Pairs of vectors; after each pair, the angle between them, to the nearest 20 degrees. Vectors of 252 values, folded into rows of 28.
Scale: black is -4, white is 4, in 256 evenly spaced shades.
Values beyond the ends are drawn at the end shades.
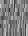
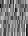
160 degrees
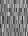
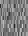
80 degrees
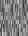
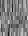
80 degrees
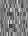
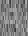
60 degrees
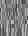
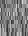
160 degrees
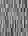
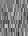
80 degrees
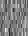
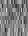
120 degrees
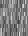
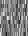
40 degrees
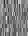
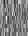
20 degrees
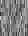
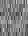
40 degrees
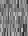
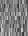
40 degrees
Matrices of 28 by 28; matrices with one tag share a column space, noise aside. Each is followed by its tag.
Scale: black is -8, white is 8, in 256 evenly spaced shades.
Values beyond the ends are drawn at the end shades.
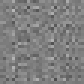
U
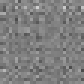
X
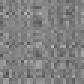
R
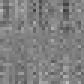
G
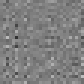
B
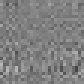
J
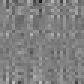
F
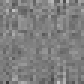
F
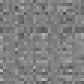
X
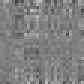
F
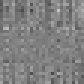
G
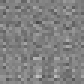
U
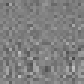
J
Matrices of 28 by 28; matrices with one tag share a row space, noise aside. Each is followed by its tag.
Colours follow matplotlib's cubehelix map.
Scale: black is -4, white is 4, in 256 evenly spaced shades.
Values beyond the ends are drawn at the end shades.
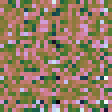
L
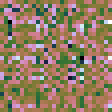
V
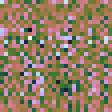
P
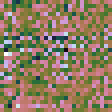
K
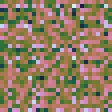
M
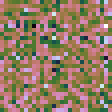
L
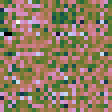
K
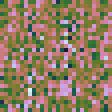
P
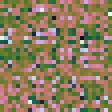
M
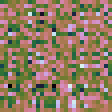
M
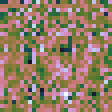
P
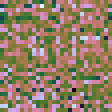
M
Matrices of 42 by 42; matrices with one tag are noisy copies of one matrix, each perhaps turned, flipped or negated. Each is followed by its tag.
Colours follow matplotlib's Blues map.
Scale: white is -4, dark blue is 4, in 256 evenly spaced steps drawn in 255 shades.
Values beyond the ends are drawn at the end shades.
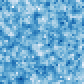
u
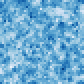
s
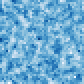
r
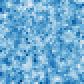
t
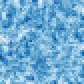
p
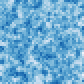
p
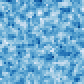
r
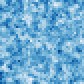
t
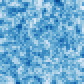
p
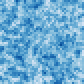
p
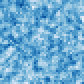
u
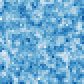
t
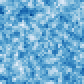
s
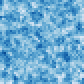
t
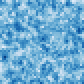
t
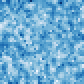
p
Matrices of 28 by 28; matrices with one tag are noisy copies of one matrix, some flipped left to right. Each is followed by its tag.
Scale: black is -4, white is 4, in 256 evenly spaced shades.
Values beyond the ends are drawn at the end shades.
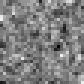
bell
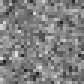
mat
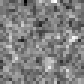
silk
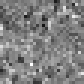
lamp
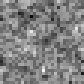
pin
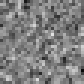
lamp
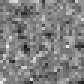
bell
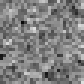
mat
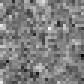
mat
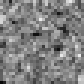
bell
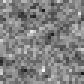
pin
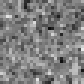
lamp
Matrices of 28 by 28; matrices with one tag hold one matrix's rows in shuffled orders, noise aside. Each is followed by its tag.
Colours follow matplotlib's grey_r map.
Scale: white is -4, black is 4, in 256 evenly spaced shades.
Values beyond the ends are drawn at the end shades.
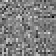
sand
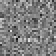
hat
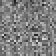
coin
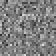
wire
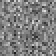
coin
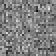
sand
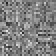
sand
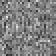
sand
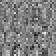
coin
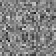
wire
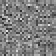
sand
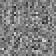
coin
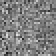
sand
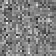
sand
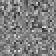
coin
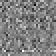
wire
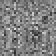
coin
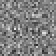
coin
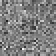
wire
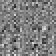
coin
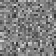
hat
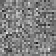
sand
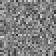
hat
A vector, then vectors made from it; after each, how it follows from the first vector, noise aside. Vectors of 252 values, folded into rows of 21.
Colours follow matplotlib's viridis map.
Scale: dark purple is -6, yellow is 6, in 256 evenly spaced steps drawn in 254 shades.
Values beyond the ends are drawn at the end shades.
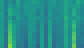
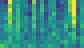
reversed, scaled up.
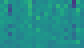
reversed, negated, partly zeroed.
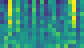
reversed, scaled up.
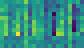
wrapped around, negated, scaled up.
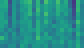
reversed, negated.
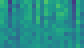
reversed, negated.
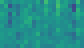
reversed, negated, partly zeroed.
